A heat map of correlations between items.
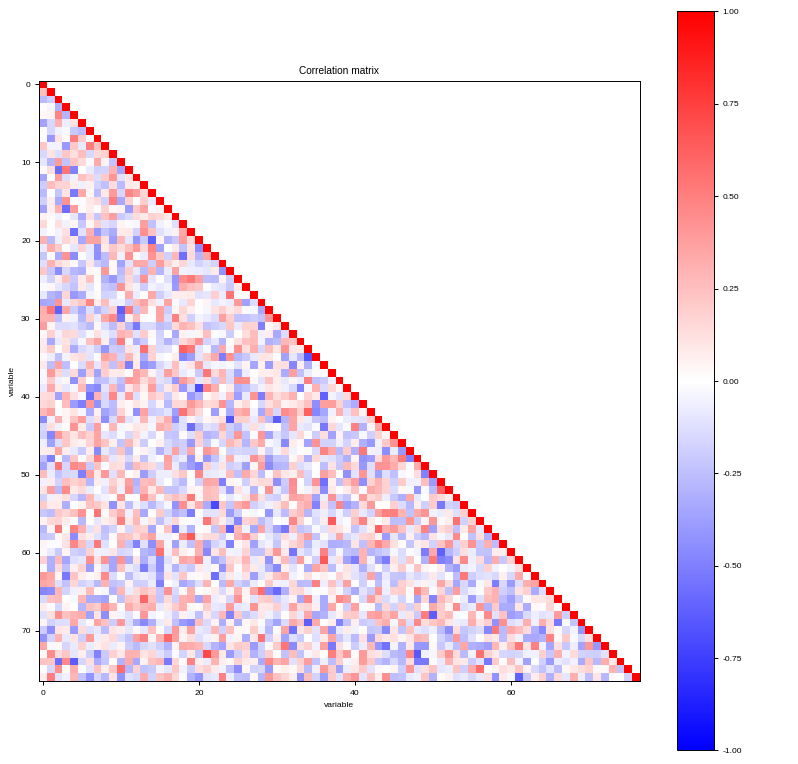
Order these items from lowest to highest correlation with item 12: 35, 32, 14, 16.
32, 35, 16, 14
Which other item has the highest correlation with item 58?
19
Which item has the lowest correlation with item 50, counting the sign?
68
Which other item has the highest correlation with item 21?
73
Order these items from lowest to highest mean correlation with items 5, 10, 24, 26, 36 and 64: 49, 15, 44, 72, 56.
15, 44, 49, 56, 72
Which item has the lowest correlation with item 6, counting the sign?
40
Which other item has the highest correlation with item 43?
57
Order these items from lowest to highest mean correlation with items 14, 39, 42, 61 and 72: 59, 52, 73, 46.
46, 59, 52, 73
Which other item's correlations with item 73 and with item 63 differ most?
22
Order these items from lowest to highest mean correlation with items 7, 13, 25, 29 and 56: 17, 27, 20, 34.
17, 27, 20, 34
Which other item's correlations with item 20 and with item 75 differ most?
25
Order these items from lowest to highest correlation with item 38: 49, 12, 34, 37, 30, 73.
49, 37, 30, 73, 12, 34
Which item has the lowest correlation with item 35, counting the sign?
34
